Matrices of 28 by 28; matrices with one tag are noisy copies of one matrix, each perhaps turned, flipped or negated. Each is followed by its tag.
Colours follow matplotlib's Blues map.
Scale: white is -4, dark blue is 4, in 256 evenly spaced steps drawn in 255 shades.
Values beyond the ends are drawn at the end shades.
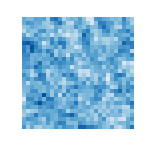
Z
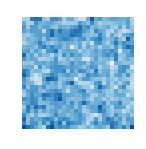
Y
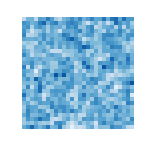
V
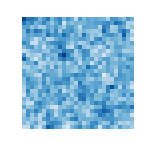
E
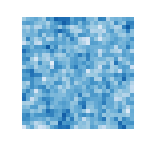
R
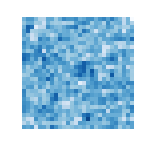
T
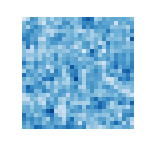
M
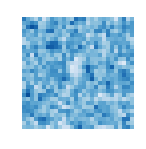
T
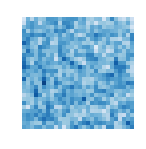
Y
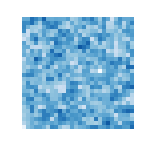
E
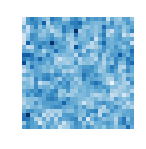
R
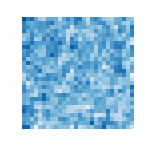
Y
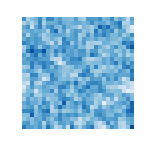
R
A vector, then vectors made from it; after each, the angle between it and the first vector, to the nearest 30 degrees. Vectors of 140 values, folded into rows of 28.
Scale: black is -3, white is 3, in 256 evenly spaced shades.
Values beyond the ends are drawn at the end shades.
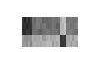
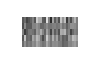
60 degrees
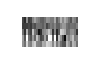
60 degrees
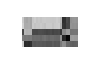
120 degrees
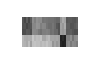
30 degrees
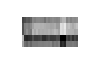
90 degrees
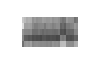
120 degrees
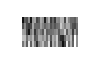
60 degrees
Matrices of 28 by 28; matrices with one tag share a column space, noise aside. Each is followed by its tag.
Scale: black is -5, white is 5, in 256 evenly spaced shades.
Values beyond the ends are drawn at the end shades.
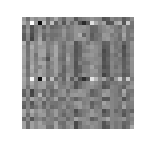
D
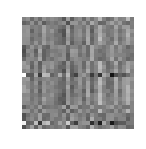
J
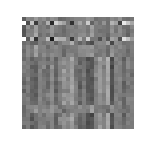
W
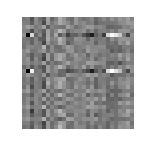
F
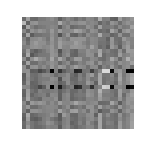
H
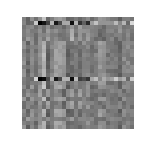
D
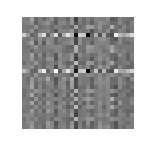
F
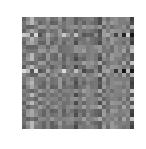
F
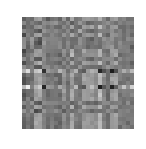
H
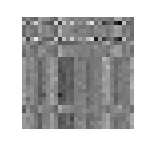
W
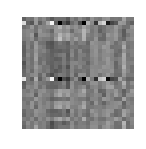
D
